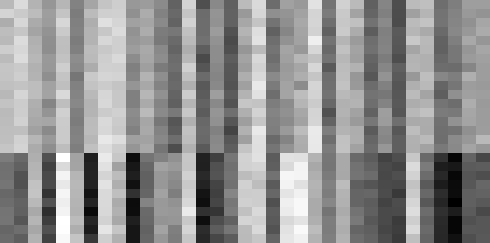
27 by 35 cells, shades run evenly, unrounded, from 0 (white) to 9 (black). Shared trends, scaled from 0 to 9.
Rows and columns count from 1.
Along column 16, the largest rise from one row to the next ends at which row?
18
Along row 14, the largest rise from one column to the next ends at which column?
24
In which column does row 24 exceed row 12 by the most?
7
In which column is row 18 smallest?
5
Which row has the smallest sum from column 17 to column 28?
17
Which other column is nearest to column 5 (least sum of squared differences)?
8
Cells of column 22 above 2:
17
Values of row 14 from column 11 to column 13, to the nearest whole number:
3 5 6
